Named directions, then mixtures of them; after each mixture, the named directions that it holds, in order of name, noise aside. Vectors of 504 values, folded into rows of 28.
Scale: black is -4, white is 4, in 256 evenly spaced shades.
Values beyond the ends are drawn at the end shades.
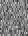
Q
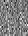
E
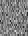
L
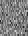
L.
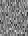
L.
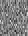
L.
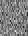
L.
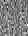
E.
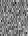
L, Q.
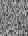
L, Q.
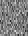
L.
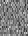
E, Q.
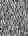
Q.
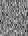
L.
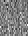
E.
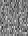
E, L.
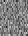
E, Q.
